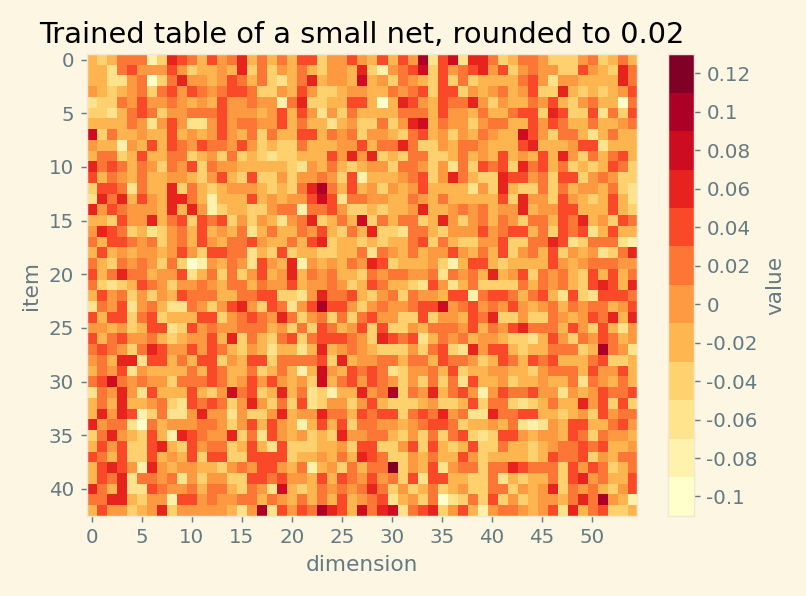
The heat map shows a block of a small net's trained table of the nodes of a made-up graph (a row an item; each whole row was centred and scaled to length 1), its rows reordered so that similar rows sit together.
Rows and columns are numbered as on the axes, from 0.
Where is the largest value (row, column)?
38, 30
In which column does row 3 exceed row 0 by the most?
47
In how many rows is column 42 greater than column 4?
18
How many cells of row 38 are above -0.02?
37
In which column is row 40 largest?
19
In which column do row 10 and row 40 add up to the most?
0
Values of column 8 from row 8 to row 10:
0.04 0.02 0.02
